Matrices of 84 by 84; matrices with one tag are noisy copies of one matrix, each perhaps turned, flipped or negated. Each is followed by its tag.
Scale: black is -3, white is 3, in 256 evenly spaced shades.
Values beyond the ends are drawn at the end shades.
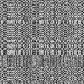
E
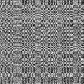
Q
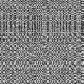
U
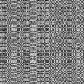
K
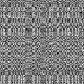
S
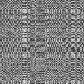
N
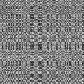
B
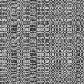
K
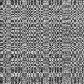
Q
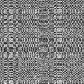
N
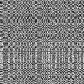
U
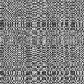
N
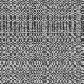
U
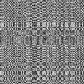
N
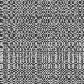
U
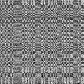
Q
